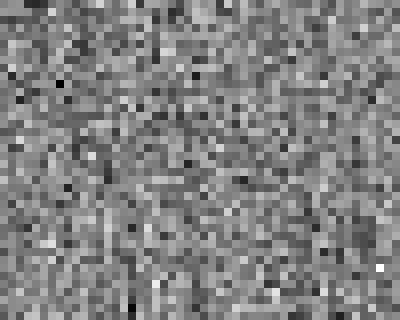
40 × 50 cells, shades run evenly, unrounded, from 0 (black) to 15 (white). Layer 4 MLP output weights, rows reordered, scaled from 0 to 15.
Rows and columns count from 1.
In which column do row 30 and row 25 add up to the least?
26
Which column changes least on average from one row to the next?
44
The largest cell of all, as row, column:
34, 48
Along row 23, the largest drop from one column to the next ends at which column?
14
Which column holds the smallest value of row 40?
43
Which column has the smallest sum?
39
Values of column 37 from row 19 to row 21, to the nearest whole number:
11 8 8
